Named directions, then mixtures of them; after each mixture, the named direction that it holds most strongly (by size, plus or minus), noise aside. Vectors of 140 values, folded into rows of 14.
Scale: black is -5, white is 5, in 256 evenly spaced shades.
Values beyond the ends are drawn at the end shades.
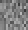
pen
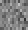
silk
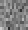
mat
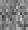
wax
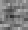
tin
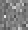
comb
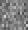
comb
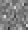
comb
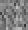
wax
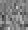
wax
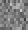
silk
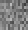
pen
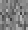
wax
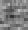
tin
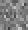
comb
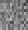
pen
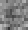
tin
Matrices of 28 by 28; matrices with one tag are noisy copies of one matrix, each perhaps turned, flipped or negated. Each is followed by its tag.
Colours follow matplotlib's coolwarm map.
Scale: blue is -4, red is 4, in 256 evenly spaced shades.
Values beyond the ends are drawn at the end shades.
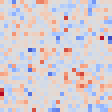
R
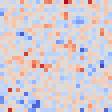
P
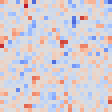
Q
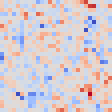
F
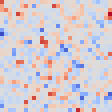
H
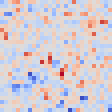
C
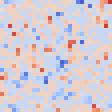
H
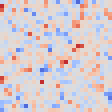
H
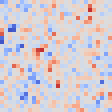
C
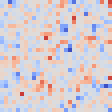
Q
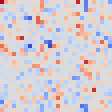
Q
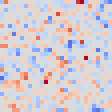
H
